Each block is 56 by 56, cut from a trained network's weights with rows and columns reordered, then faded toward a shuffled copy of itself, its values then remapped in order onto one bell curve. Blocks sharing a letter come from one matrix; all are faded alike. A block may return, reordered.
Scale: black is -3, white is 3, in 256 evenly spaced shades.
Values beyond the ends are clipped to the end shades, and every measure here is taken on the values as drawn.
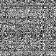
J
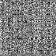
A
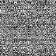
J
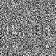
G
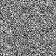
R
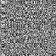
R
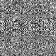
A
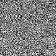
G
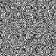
G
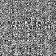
A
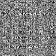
A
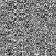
R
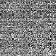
J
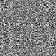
G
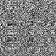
R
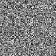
G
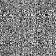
A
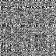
A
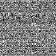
J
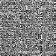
J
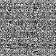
J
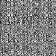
A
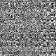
J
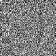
G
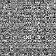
J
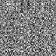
G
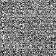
J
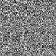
G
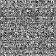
J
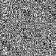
G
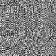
R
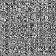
A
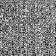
A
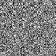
G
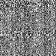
A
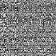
J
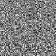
G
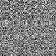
R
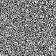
G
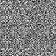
R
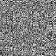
G
